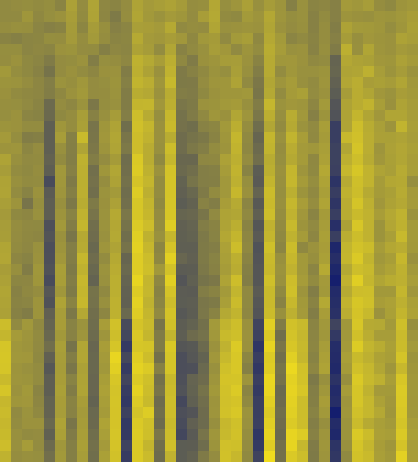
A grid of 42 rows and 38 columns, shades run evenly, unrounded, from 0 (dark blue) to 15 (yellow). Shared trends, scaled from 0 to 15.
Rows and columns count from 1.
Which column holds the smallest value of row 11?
31
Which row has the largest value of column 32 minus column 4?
13
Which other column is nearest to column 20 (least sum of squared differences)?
23
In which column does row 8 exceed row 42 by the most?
12
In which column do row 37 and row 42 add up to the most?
25
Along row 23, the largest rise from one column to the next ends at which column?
32
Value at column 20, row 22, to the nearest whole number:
8
